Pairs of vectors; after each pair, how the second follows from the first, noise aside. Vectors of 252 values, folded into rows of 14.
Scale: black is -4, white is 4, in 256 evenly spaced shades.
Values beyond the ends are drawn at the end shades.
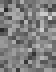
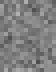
wrapped around, shrunk.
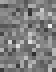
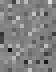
wrapped around, negated, partly zeroed.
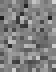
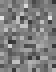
negated.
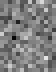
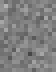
wrapped around, shrunk.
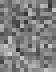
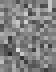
negated.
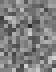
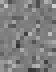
wrapped around, negated, partly zeroed.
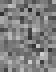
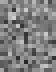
reversed.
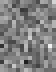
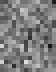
negated.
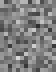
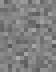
shrunk.
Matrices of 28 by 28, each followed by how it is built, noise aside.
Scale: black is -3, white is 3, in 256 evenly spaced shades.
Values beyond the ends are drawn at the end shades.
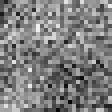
smooth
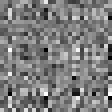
low rank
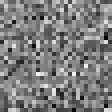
low rank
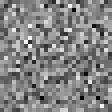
repeating columns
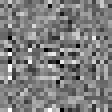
low rank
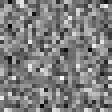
repeating columns
